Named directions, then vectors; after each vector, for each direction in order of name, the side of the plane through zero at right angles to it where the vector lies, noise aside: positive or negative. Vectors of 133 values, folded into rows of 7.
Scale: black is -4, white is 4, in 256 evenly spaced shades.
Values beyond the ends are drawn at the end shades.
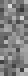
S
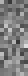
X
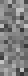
negative, negative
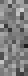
negative, negative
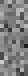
negative, negative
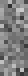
negative, negative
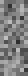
negative, positive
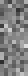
positive, positive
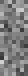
negative, negative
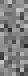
negative, negative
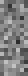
negative, positive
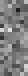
positive, positive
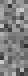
negative, negative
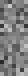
positive, positive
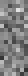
negative, negative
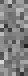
negative, negative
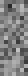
negative, positive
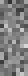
positive, positive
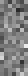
positive, positive
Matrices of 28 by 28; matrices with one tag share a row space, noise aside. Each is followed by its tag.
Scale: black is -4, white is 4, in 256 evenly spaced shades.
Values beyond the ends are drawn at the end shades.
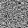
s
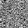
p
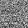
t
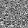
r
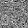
t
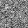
r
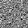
p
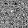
t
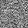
t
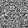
r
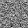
r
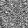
r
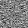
p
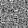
t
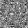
r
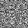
r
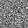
s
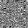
p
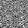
p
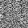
p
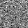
r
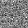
t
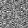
p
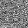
t
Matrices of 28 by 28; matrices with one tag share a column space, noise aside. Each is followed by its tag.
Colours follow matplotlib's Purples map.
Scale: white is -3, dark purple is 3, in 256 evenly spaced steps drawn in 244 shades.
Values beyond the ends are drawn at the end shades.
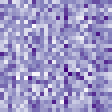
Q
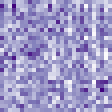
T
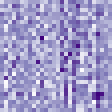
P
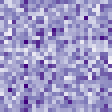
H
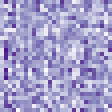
T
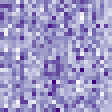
T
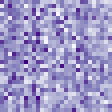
H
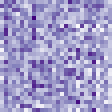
T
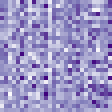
P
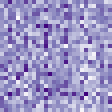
Q
